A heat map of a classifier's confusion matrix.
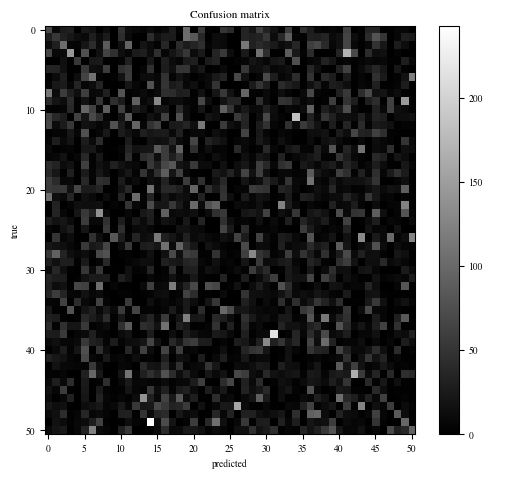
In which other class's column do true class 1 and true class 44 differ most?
19
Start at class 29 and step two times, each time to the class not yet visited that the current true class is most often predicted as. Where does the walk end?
5
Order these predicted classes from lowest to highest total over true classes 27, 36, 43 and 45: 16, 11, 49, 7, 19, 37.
37, 7, 49, 11, 19, 16
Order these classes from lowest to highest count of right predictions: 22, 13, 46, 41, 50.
13, 41, 46, 22, 50
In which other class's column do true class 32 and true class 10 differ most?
17
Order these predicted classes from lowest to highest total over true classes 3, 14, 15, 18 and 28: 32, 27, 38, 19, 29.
32, 38, 19, 27, 29
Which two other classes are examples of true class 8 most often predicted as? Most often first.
0, 27
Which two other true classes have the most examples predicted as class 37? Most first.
48, 2
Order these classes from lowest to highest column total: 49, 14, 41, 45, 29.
49, 29, 45, 14, 41
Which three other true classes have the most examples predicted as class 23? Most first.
49, 22, 32
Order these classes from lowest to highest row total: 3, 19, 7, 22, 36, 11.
7, 19, 22, 36, 11, 3
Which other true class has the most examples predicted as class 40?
46
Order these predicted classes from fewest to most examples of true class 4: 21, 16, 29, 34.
21, 29, 16, 34
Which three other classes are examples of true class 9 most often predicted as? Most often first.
49, 15, 12
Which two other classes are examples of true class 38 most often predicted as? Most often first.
31, 2
